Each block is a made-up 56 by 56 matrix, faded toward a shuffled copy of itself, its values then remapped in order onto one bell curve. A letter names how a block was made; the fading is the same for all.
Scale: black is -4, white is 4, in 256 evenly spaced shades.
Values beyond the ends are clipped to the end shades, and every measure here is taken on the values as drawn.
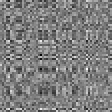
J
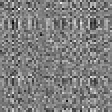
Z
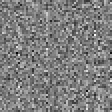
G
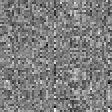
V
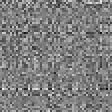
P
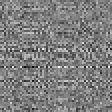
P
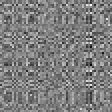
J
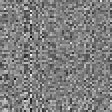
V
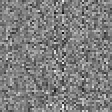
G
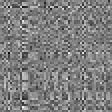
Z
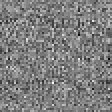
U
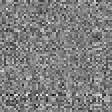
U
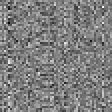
V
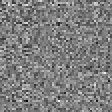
U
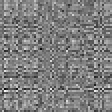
Z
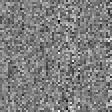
G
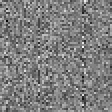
G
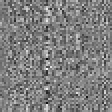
V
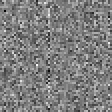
G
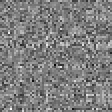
U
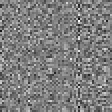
V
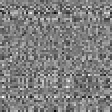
P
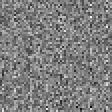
G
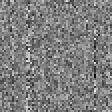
G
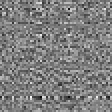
P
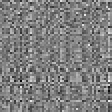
Z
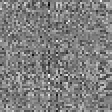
U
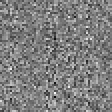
G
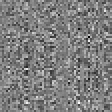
V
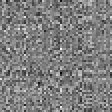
V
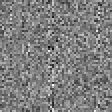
G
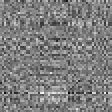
P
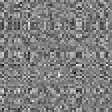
Z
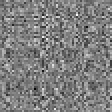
V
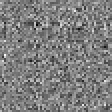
U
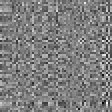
Z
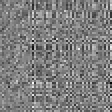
J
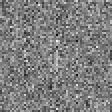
G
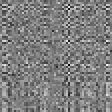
J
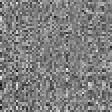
V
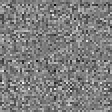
U
